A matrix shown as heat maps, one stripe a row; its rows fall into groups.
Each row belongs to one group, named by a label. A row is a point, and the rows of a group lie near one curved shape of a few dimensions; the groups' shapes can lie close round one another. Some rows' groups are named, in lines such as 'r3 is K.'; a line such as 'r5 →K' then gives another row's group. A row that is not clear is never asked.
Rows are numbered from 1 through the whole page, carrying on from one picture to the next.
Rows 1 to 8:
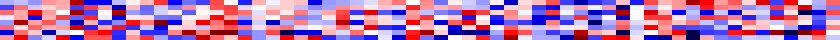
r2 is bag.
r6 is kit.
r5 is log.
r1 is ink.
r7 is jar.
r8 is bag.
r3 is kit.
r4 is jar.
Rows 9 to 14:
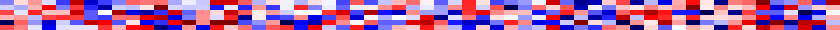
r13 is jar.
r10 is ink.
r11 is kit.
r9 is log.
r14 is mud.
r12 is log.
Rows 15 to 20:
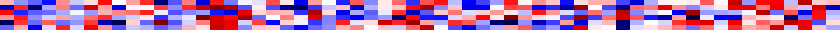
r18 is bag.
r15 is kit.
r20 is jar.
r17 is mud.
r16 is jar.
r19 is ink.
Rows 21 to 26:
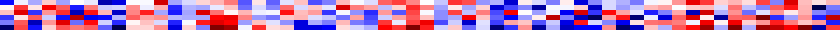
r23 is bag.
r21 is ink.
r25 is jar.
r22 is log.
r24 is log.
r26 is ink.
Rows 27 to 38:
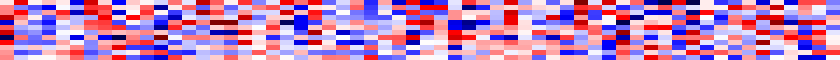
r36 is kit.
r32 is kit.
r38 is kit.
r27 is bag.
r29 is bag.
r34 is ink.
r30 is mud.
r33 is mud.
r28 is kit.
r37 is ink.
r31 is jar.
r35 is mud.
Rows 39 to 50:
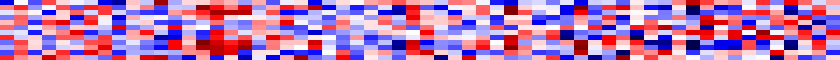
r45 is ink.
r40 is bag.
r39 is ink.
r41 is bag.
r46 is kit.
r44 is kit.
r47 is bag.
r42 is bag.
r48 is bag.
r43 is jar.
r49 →jar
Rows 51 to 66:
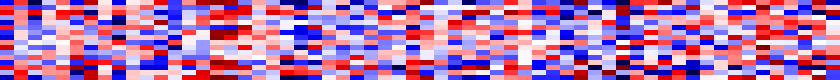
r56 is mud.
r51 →jar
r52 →mud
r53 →kit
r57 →bag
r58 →ink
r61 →ink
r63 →jar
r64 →kit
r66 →jar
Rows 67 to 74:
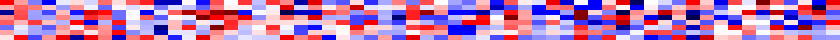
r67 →mud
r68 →log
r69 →jar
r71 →kit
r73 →kit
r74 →bag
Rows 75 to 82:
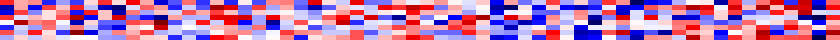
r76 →ink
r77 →bag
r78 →kit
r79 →log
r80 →ink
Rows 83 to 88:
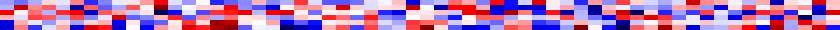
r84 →log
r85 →kit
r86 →kit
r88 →jar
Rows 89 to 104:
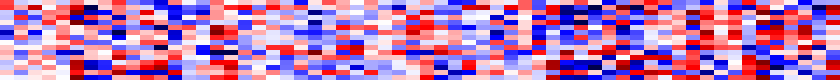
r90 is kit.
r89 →kit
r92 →bag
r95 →ink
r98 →jar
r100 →kit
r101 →log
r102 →log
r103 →kit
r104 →log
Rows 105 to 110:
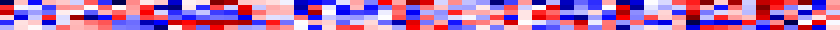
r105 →ink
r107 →mud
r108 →ink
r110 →jar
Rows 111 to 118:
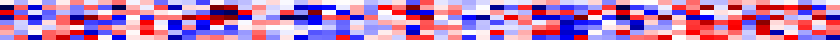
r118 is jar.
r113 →mud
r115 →ink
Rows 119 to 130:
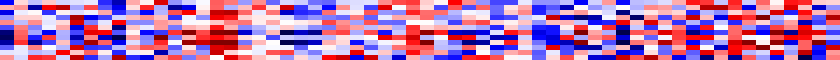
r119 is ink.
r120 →jar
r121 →bag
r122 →log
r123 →kit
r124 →bag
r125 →jar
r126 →ink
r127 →jar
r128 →log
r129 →jar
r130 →kit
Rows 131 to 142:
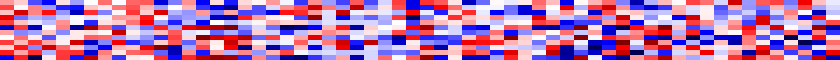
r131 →kit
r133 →log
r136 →jar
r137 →kit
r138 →bag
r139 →kit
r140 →log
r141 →kit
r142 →jar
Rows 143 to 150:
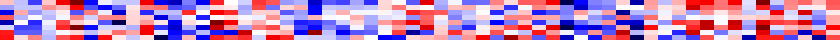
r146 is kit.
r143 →ink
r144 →ink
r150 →kit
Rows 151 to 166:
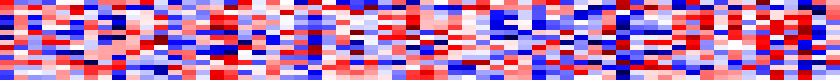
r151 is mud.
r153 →log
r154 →ink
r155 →bag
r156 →ink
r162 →bag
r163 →kit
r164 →kit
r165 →jar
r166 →bag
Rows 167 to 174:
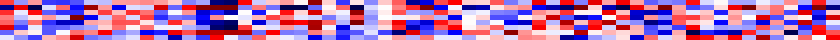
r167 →mud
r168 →jar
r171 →mud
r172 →mud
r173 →bag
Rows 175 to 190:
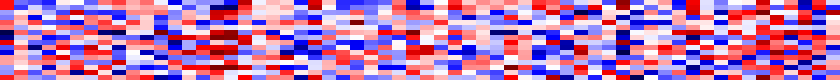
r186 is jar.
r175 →mud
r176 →mud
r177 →log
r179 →mud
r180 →kit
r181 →ink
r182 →bag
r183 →mud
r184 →jar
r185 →jar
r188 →bag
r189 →bag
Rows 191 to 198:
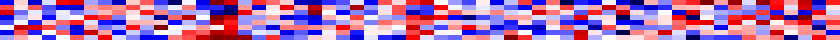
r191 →ink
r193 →mud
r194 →jar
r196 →log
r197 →jar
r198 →bag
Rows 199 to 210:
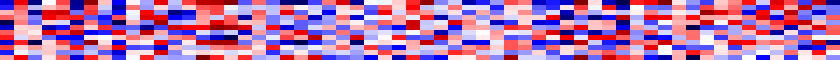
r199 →jar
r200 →bag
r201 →jar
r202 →log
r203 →ink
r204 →bag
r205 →log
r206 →mud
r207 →jar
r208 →kit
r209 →ink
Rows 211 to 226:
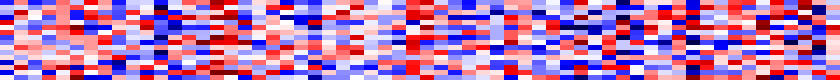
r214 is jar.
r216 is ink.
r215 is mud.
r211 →jar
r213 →log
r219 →bag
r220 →log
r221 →jar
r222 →kit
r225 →bag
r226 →ink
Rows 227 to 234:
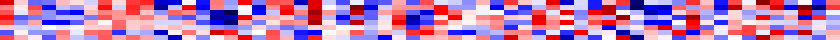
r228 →mud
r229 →mud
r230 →mud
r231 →mud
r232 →kit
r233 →jar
